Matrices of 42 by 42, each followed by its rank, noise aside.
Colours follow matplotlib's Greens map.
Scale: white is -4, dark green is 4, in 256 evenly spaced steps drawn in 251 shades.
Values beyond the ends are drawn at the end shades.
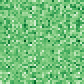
five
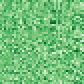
six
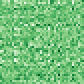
six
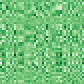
three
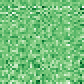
four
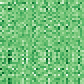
three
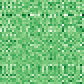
three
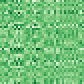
three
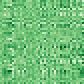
three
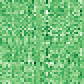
five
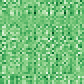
five
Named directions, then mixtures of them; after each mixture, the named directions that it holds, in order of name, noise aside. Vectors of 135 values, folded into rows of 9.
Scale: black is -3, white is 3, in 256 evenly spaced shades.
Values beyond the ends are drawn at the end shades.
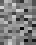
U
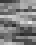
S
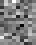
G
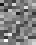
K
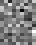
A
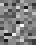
G, K.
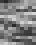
S.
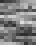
S.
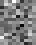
G.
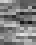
S.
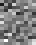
K.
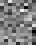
A, K.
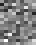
K.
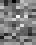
G, S.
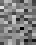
U.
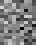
U.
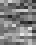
A, S.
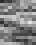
S.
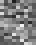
G, S.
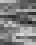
S.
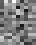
G, U.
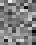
A, K.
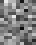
G, U.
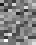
K.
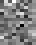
A, G.
